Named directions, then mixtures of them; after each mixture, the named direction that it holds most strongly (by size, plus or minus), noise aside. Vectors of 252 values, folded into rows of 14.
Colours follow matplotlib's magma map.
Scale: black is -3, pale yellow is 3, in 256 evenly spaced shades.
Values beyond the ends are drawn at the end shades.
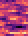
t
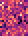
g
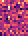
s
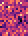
g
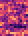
t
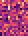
s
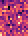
s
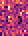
g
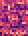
s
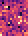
g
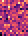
s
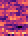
t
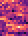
t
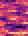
t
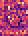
s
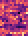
t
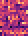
s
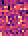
s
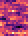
t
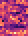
t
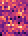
t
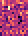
s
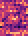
t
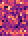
g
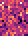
g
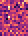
s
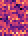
s
